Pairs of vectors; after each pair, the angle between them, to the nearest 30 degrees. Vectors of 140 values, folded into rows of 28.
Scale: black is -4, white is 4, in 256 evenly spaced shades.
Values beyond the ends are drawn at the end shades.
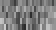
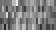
150 degrees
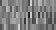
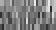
60 degrees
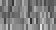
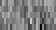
150 degrees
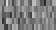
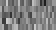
30 degrees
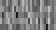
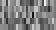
120 degrees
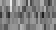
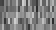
90 degrees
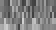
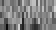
150 degrees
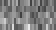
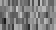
150 degrees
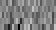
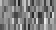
90 degrees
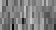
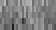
30 degrees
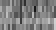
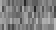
30 degrees
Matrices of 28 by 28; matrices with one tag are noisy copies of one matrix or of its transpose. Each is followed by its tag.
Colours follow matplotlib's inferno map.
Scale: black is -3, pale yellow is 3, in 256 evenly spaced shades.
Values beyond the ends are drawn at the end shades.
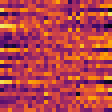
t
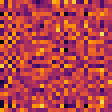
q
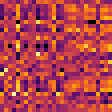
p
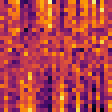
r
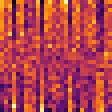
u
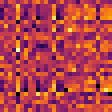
p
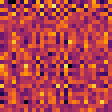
q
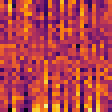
t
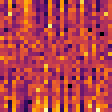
t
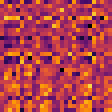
p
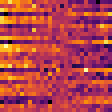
u
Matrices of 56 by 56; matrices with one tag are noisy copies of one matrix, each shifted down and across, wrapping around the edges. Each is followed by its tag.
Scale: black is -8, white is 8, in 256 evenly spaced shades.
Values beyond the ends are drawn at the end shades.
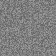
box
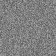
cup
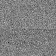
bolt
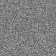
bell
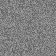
bell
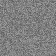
bell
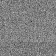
bolt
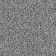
box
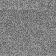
bolt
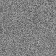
cup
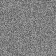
box
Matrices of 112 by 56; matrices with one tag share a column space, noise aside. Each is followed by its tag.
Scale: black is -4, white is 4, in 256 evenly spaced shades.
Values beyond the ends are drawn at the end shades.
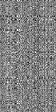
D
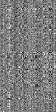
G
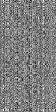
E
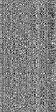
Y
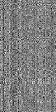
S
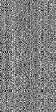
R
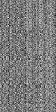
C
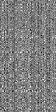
R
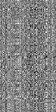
G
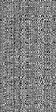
D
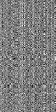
C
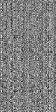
R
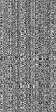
C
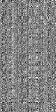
E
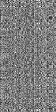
E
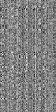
G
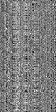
R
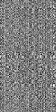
G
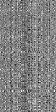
R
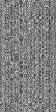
E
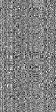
G
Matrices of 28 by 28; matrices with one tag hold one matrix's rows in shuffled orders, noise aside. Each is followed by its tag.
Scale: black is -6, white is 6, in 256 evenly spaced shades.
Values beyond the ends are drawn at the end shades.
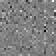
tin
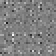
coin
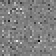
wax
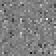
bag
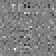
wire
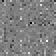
bag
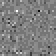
wax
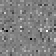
bag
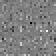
bag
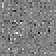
wax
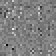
coin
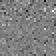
tin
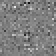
wire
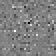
wire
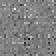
wire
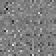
coin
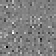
coin
